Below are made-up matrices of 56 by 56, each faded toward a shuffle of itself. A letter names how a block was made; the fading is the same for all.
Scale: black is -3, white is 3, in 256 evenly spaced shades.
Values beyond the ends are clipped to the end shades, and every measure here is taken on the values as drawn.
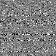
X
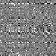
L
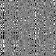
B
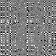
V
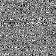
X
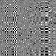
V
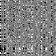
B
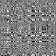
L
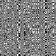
B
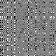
V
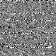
X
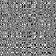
L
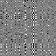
V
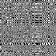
L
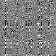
B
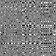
L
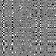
V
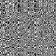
B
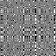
V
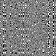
B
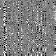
B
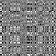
V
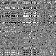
L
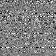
X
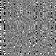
B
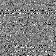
X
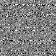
X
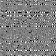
L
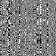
B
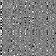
B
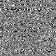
X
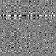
L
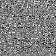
X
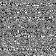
X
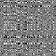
L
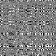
L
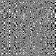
B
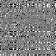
L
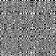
L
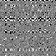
L
